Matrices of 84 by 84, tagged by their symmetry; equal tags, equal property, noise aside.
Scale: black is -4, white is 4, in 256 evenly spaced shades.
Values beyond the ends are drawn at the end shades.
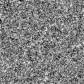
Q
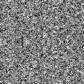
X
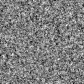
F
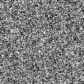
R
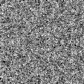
X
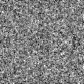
X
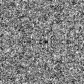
X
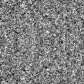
X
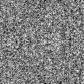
X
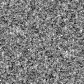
R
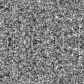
X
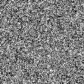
Q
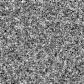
F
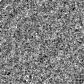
Q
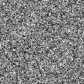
Q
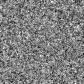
F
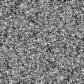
R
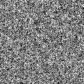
F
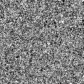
F
